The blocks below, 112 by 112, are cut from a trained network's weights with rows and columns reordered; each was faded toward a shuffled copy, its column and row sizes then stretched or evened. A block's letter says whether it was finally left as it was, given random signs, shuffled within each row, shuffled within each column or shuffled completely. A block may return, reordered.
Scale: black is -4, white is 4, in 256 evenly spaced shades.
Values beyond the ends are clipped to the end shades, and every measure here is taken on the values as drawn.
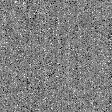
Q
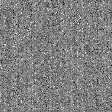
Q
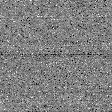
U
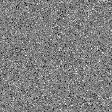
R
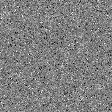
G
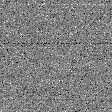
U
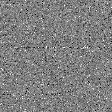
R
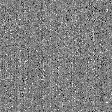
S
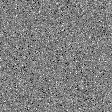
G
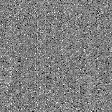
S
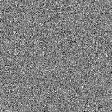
S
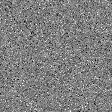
G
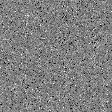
Q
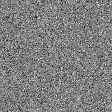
G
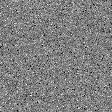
G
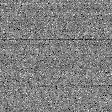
U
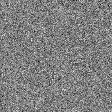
Q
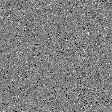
Q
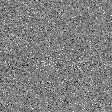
U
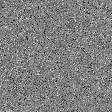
G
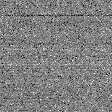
U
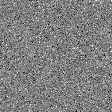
G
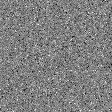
G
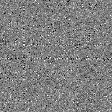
S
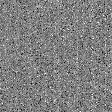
Q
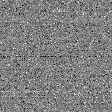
U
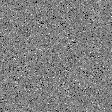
Q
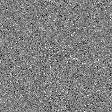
R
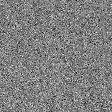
U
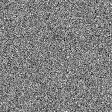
G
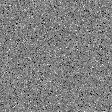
G
